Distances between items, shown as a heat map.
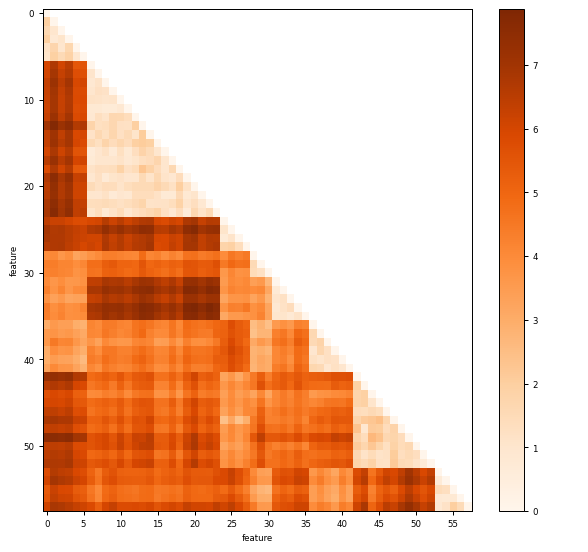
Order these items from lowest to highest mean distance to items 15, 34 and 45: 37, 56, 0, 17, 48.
48, 37, 17, 56, 0
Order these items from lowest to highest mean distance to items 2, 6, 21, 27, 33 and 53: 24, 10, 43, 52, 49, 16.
16, 10, 24, 43, 52, 49
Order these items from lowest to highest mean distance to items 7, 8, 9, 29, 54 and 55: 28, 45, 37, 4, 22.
22, 28, 37, 45, 4
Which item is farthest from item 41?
49
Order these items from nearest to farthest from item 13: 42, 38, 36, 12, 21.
21, 12, 38, 36, 42
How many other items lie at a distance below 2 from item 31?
4
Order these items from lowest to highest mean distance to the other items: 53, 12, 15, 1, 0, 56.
15, 12, 56, 53, 0, 1
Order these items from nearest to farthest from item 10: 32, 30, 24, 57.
30, 57, 24, 32
